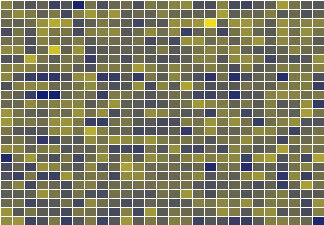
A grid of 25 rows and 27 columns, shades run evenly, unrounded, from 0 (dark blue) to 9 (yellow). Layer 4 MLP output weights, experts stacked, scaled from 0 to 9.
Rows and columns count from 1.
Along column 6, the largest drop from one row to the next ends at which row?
21
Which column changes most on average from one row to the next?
5
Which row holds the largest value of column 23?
18
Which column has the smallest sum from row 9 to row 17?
4
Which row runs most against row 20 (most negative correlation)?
17
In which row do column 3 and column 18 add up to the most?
3
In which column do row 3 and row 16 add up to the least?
7
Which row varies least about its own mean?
8
